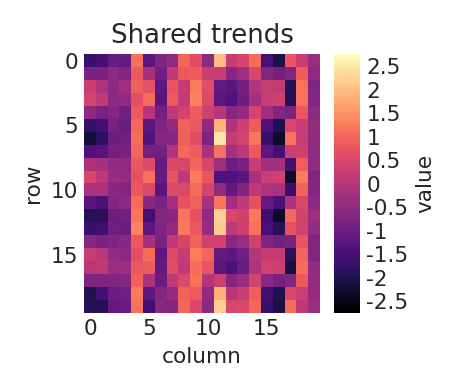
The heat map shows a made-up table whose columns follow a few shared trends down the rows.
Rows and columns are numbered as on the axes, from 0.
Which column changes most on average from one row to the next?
11
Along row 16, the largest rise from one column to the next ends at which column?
18
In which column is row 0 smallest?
16
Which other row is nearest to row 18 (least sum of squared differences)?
5
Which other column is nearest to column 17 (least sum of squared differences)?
12
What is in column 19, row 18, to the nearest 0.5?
-0.5
